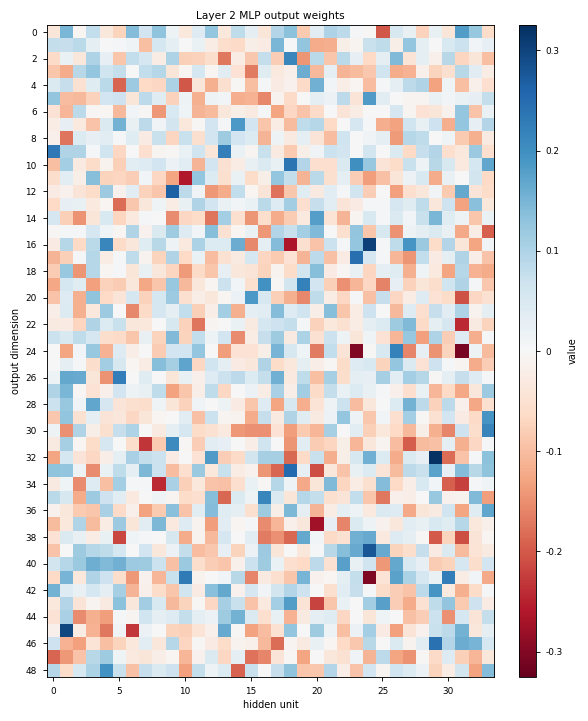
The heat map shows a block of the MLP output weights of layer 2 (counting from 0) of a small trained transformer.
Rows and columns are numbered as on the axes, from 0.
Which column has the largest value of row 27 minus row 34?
8
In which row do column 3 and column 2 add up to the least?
44
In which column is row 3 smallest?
15
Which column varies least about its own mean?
28
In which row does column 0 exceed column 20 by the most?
33
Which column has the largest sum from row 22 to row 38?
1
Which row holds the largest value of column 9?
12
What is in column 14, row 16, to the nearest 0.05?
0.15
